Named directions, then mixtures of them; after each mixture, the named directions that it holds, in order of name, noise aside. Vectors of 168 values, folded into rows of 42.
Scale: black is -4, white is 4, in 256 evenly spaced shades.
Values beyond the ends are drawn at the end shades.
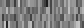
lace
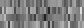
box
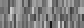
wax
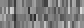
box, lace, wax.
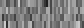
lace.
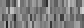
lace, wax.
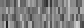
lace.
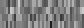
lace, wax.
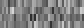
box, lace, wax.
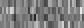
box, lace, wax.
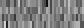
lace.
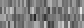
box, wax.
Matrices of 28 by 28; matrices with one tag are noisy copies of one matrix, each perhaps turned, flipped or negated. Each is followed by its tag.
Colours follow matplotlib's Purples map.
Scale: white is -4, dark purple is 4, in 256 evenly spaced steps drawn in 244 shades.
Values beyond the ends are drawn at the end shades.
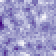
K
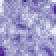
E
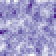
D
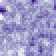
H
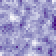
K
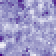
H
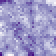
E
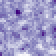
K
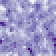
D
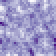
D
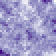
E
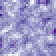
D
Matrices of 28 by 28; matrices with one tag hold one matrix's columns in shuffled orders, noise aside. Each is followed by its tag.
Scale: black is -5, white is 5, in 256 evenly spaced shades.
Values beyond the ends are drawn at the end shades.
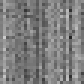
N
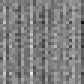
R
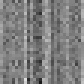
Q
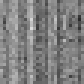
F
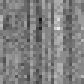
F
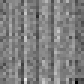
Q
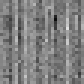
F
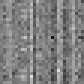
N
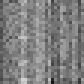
Q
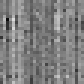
F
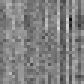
F
